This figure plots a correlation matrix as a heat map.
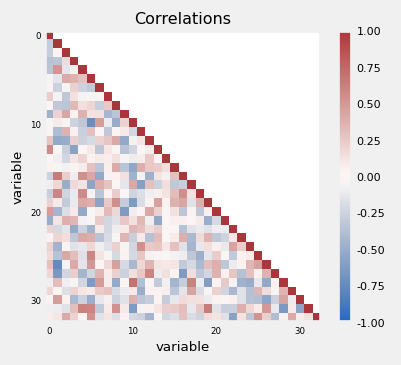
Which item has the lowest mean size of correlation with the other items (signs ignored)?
14
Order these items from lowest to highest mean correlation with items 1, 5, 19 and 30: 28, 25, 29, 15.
28, 25, 29, 15
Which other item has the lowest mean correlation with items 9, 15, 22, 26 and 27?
1
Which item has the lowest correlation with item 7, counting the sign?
9
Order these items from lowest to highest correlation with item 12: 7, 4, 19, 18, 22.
4, 18, 19, 22, 7
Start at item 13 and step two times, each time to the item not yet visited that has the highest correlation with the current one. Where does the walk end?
20
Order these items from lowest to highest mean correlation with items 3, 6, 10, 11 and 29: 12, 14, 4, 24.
4, 24, 14, 12
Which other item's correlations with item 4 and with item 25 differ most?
18
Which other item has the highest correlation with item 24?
11
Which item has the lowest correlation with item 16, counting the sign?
27
